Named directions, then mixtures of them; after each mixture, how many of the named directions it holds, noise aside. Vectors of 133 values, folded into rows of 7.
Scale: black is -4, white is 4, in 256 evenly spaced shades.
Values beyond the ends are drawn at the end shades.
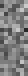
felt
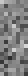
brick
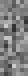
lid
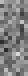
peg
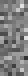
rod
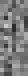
one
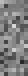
one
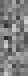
one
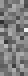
four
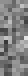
three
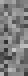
one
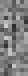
one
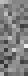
one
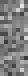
one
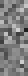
one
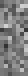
three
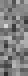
one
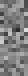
two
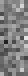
two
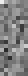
two
